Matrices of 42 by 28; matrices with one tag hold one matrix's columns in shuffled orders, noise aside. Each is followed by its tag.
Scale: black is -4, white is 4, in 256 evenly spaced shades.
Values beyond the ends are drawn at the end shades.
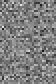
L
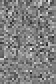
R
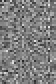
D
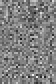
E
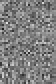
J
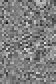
R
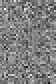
E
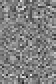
E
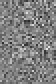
R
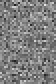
D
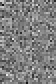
D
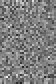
E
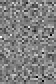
L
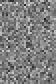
D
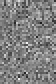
R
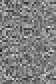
L
